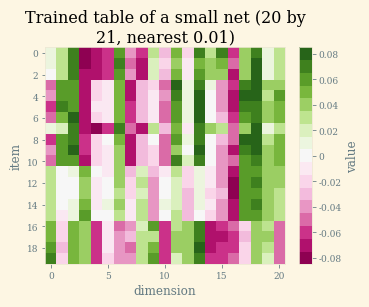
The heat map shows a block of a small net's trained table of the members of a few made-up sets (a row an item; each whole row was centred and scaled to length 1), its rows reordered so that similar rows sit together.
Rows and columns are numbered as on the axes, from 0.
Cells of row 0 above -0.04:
15
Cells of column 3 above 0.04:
3
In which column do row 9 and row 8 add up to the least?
7
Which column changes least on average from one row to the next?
18
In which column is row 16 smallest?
14
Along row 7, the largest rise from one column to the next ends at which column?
6
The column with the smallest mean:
16
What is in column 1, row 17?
-0.02
